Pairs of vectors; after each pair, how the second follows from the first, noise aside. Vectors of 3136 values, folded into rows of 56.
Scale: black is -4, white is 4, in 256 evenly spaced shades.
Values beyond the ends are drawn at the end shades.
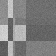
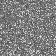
shuffled.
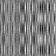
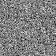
shuffled.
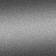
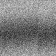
wrapped around.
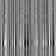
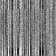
wrapped around.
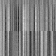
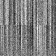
reversed, negated.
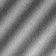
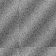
wrapped around, negated, shrunk.
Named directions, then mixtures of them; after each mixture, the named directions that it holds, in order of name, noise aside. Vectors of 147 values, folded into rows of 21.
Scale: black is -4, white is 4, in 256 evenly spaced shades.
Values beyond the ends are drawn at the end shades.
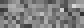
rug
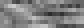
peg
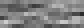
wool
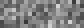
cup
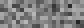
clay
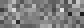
clay, cup, rug.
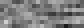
peg, wool.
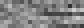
clay, peg, wool.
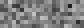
clay.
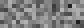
clay.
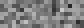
clay.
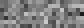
rug, wool.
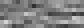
peg, wool.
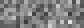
cup.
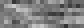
peg.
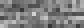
clay, cup, wool.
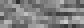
peg, wool.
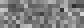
rug.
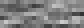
wool.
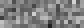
cup, wool.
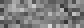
cup, rug, wool.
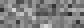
clay, cup, peg.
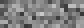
clay, rug.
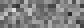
clay, cup.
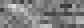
peg, rug.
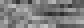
peg.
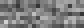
clay, wool.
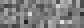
cup, wool.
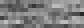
wool.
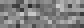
clay, cup, wool.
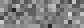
clay, cup, rug.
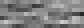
wool.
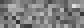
rug.
